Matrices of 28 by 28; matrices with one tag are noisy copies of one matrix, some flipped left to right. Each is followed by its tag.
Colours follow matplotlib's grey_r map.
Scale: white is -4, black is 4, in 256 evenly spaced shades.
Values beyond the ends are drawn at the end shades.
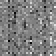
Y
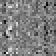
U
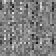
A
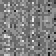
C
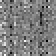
Y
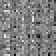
C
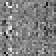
U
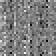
Y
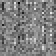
A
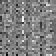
C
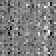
U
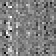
U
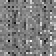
Y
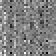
Y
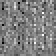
A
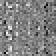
U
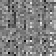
Y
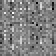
A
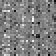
C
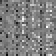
C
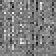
A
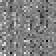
Y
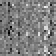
U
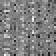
C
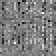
A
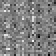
C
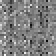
Y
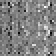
U
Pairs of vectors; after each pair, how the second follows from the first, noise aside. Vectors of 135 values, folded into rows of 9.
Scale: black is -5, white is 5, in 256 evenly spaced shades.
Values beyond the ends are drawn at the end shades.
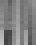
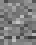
shuffled.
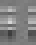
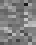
shuffled.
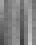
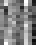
wrapped around, negated, scaled up.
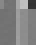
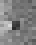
wrapped around.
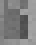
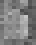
negated.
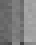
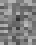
shuffled.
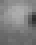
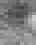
negated.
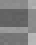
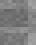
shrunk.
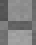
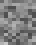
shuffled.
